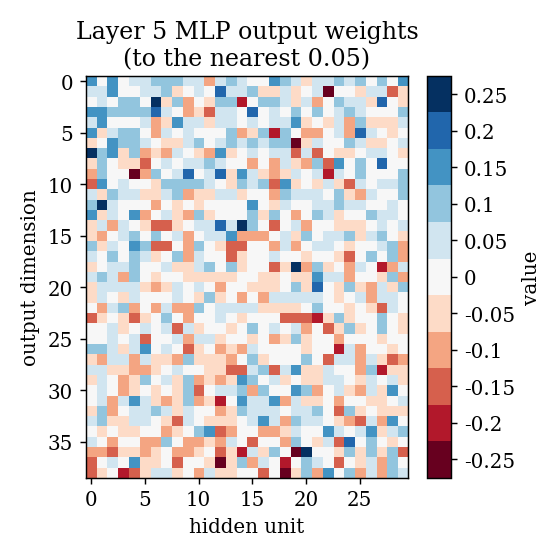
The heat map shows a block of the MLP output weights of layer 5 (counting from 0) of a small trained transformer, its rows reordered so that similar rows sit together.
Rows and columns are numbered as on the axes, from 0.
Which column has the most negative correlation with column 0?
11
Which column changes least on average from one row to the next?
26
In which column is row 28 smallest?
27
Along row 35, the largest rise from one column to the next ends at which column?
24
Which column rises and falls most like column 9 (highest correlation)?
14
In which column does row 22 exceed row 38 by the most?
3
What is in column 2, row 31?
-0.1
